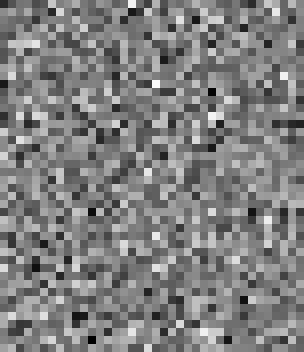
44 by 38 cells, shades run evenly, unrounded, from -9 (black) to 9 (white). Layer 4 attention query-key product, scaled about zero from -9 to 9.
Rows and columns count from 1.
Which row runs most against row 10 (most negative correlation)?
39
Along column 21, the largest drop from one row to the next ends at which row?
26
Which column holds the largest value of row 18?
3
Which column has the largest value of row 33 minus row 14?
10
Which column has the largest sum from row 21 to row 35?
34
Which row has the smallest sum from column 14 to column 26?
40
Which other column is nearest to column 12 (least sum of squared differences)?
36
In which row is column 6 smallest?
31
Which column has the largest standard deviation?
27
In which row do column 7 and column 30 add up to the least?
23
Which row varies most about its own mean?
16
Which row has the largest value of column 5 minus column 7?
6
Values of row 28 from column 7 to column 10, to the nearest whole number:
1 -5 -1 3
